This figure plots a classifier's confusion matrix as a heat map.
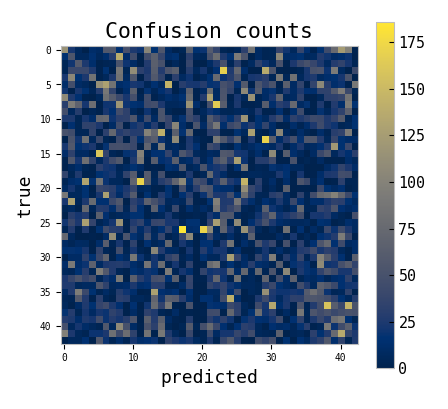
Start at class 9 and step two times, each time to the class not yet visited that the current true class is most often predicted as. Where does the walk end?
40
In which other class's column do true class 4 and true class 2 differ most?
1
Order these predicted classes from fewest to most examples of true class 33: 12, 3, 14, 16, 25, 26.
26, 12, 3, 14, 16, 25
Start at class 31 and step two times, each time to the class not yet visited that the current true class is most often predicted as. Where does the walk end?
38
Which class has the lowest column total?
19
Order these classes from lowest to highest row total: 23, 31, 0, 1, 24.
24, 23, 1, 31, 0
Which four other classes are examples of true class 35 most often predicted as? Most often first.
13, 29, 2, 36
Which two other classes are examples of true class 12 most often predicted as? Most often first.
14, 27
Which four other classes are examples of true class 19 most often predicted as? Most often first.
11, 26, 3, 17
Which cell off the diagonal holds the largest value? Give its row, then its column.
26, 17
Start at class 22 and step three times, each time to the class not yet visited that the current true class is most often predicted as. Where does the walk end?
18
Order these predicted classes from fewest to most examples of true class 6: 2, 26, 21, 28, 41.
2, 41, 28, 21, 26
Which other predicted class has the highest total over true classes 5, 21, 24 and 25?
6
